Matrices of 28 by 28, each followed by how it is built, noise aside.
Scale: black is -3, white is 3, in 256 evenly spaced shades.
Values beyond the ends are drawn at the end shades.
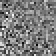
lower triangular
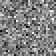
noise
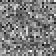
noise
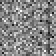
repeating rows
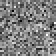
noise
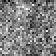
smooth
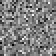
noise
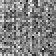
blocks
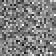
repeating rows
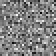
blocks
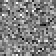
noise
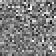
upper triangular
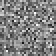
noise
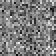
repeating rows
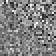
upper triangular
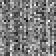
blocks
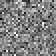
noise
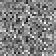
repeating rows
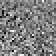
lower triangular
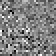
lower triangular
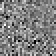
lower triangular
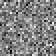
noise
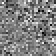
upper triangular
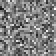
repeating rows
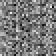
repeating rows
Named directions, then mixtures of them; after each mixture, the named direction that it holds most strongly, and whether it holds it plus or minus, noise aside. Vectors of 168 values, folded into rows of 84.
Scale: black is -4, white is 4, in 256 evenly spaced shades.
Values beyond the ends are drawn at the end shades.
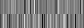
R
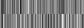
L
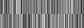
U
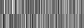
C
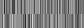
C, minus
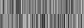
U, minus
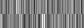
U, plus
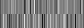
R, plus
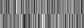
U, plus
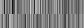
C, minus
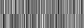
C, plus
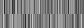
C, minus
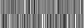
R, minus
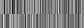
C, minus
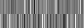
R, minus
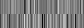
R, plus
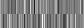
R, minus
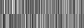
C, plus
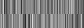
U, plus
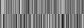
L, minus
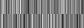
L, minus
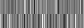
R, minus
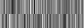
R, minus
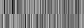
C, minus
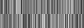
U, plus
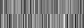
R, plus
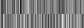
L, plus
